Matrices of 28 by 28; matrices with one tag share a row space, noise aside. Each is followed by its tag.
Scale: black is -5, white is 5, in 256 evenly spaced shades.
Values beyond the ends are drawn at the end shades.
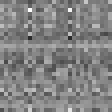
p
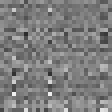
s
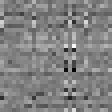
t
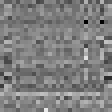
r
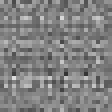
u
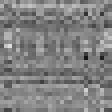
r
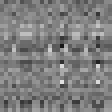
u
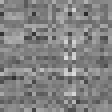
t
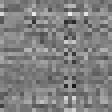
t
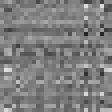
r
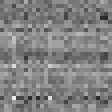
s
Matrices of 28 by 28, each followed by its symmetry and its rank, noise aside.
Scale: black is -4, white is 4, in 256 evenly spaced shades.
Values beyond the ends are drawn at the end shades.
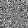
antisymmetric, rank eight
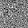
antisymmetric, rank eight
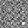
symmetric, rank four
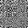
symmetric, rank six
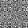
antisymmetric, rank four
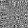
antisymmetric, rank four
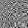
no symmetry, rank four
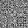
symmetric, rank six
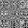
no symmetry, rank four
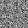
antisymmetric, rank eight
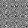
no symmetry, rank four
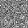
no symmetry, rank eight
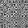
symmetric, rank four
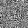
antisymmetric, rank eight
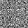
no symmetry, rank eight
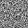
no symmetry, rank eight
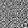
antisymmetric, rank four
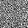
antisymmetric, rank eight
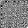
symmetric, rank six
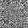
antisymmetric, rank eight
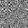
antisymmetric, rank four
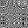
no symmetry, rank four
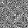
symmetric, rank six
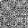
no symmetry, rank four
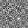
symmetric, rank four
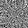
antisymmetric, rank eight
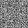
antisymmetric, rank eight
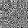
symmetric, rank six
